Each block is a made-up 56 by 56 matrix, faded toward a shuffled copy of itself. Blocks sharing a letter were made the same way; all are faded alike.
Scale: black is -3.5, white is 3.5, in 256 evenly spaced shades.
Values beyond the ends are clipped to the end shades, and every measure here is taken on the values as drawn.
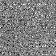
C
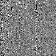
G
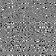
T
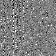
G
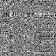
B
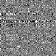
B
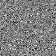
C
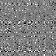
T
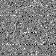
C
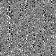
G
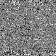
C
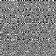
B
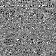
C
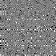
T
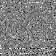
C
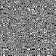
B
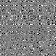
T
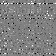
T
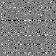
T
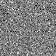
C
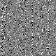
G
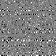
T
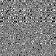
B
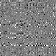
T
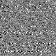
C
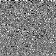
C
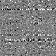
B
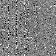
G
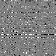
T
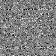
C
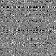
B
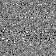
C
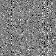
G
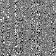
G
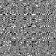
B
